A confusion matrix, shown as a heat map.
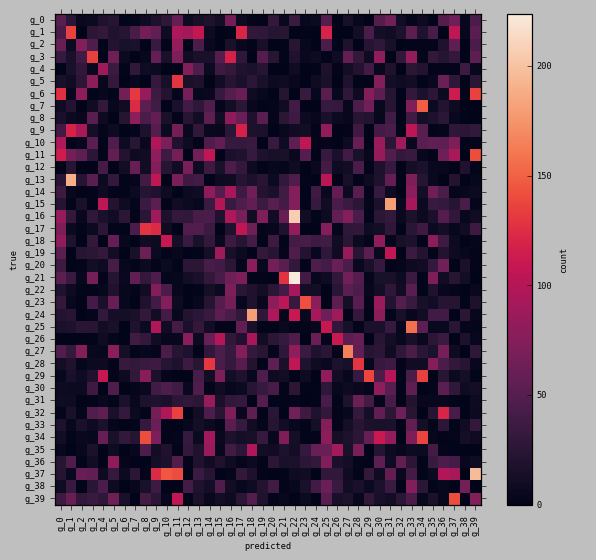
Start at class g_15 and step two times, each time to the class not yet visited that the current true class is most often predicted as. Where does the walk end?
g_14
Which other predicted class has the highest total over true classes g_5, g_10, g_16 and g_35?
g_22
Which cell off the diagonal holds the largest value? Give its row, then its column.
g_21, g_22
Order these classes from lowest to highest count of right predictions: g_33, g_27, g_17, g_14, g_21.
g_33, g_14, g_17, g_21, g_27
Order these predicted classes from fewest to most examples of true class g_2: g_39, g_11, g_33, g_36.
g_33, g_36, g_39, g_11
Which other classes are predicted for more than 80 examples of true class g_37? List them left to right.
g_9, g_10, g_11, g_36, g_39
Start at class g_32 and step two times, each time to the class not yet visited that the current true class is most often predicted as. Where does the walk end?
g_39
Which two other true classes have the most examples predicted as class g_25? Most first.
g_1, g_13
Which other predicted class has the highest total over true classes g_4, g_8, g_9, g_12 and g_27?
g_17
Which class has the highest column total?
g_9
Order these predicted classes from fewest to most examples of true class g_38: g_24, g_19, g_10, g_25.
g_10, g_19, g_24, g_25
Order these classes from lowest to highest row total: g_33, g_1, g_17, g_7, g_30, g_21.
g_33, g_30, g_7, g_17, g_21, g_1
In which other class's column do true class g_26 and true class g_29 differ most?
g_34
